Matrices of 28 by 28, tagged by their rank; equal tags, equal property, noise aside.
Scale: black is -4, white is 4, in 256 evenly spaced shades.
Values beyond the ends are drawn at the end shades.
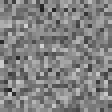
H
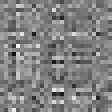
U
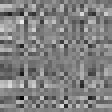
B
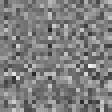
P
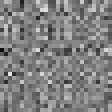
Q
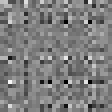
B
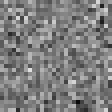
H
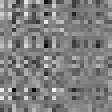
B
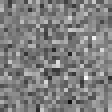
H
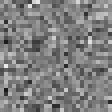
H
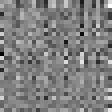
U
